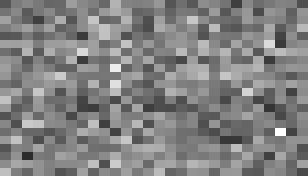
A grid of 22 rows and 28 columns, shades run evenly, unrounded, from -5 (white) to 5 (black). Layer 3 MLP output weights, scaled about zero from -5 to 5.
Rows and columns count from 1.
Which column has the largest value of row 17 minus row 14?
11
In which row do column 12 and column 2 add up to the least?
18
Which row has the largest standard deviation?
17
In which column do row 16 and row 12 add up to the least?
4
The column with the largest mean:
14
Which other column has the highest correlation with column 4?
13
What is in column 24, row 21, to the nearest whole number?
1
